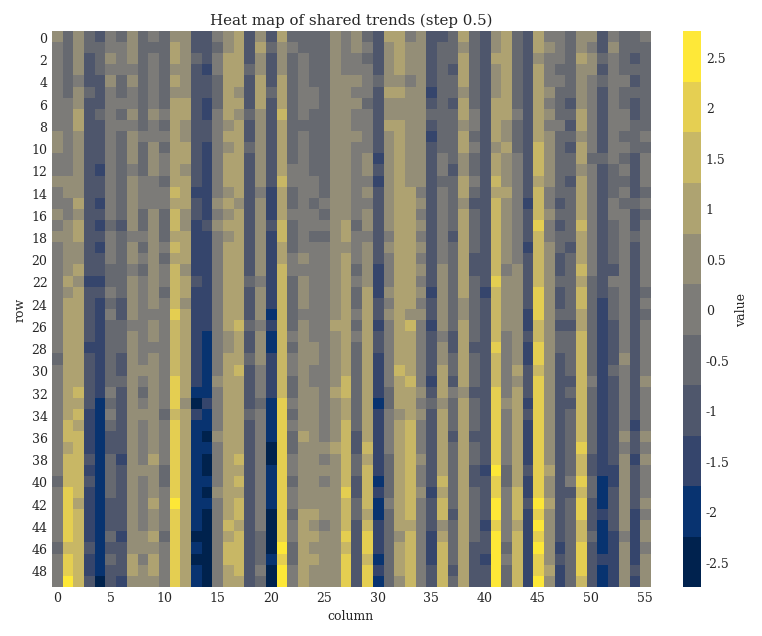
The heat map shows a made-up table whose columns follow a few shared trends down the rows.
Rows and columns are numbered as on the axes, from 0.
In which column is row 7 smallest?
14
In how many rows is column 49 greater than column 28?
45
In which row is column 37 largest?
32
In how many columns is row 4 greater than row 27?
17
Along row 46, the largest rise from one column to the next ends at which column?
21
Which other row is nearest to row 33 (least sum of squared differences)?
35
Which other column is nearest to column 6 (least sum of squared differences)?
47
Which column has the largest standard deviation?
1
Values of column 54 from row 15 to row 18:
-0.5 -1 -1 -0.5
